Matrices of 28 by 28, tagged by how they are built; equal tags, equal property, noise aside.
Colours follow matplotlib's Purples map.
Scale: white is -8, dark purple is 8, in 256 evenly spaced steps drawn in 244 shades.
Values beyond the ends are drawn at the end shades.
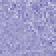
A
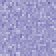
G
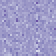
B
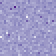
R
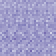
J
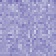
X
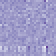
X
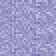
G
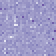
R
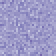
G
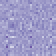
X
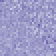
A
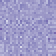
X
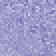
A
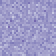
J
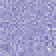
X
